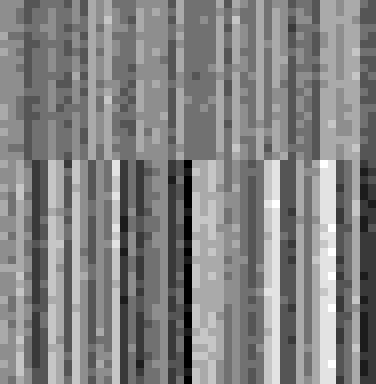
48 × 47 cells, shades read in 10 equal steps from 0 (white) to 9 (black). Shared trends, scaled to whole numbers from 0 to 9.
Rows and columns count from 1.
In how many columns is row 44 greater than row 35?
5
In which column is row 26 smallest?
35
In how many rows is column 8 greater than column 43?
20
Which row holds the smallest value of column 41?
21
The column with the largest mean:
24
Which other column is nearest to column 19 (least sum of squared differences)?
31
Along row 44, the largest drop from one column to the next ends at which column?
25
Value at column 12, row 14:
3
